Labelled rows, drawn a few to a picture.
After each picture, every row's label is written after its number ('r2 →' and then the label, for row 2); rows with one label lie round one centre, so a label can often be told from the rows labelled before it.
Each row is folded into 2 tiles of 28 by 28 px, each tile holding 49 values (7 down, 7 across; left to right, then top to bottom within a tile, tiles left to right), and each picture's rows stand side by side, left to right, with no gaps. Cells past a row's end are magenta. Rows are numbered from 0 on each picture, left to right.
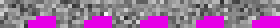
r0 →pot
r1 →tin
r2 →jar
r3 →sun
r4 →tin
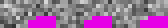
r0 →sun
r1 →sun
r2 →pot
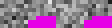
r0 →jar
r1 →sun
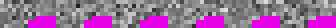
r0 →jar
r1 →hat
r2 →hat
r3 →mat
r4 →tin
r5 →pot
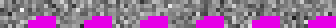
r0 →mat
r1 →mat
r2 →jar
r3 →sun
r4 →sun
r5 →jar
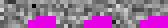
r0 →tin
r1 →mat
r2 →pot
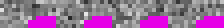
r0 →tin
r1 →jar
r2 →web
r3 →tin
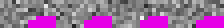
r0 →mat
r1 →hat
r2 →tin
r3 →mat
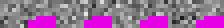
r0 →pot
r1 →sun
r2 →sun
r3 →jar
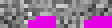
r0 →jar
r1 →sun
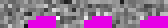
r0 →mat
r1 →tin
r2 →tin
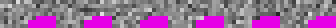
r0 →sun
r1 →pot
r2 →hat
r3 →pot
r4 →web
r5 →sun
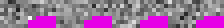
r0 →tin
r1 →sun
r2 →mat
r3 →jar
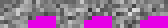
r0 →web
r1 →web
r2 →hat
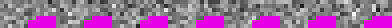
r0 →mat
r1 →web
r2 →mat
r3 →web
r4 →tin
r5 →hat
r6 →hat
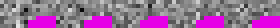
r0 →pot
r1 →pot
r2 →sun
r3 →sun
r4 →hat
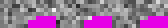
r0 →mat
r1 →pot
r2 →pot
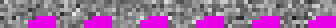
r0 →sun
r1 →hat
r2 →tin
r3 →tin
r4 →jar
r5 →jar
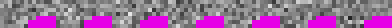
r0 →mat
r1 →pot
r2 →hat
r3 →tin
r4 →mat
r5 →sun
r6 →jar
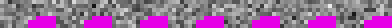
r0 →tin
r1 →sun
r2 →pot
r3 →mat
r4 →sun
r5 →jar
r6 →jar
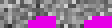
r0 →sun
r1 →mat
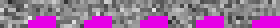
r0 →tin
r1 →tin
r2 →web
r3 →pot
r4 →jar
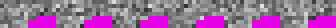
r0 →web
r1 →mat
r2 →pot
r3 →mat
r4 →web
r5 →web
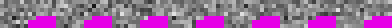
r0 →jar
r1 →sun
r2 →pot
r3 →pot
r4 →hat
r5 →web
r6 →tin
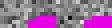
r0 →web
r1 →jar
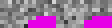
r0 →mat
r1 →web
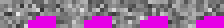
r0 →hat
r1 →web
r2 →tin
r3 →web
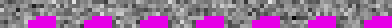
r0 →tin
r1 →mat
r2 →pot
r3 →pot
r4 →sun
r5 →jar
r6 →pot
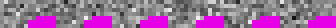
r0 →hat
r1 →tin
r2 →mat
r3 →tin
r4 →sun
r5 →jar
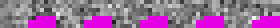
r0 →web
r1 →pot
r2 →pot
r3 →sun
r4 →tin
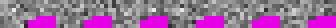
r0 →pot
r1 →mat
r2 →web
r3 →pot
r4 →hat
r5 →web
